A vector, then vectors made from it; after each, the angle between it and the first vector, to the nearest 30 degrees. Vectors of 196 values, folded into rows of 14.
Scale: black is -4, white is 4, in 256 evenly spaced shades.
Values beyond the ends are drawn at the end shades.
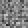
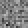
30 degrees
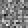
150 degrees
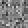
120 degrees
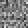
90 degrees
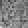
60 degrees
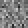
90 degrees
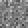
120 degrees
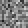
30 degrees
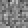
30 degrees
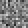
30 degrees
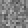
150 degrees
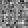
30 degrees
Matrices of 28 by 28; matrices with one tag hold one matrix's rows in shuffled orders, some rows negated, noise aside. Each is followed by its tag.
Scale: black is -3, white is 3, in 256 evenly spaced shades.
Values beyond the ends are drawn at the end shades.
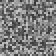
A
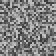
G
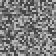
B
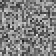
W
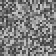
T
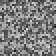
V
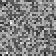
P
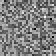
T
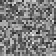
A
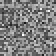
V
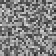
B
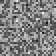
W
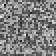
A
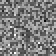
B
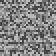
V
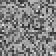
B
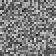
G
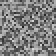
B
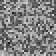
A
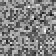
B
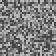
W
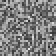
G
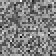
W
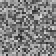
T
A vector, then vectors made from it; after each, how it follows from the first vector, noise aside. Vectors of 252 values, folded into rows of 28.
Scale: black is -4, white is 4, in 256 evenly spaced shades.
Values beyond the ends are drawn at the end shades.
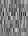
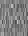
reversed, shrunk.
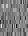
wrapped around, partly zeroed.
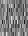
reversed.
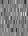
negated, partly zeroed.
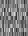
negated.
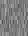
reversed, shrunk.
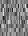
wrapped around.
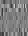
reversed, negated, partly zeroed.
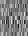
reversed.
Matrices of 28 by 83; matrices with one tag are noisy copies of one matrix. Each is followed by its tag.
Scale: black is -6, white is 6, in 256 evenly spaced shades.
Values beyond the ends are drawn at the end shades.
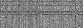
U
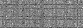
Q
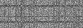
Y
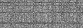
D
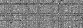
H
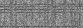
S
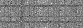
Y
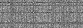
D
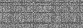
D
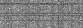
H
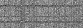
Y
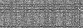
S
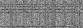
S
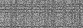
S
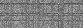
H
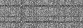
Y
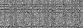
S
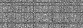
D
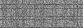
Q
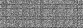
Q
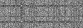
Y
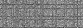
Q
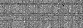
H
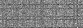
Q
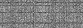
D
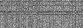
U
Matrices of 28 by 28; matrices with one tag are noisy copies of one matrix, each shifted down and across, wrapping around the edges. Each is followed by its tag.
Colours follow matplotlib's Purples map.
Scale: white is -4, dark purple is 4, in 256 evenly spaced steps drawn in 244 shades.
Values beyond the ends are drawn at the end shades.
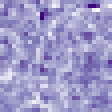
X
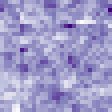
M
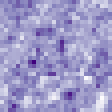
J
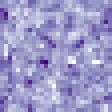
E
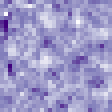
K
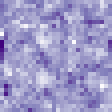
K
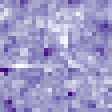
M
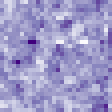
E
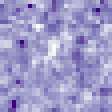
J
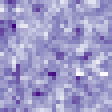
E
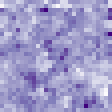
M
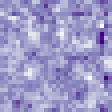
K
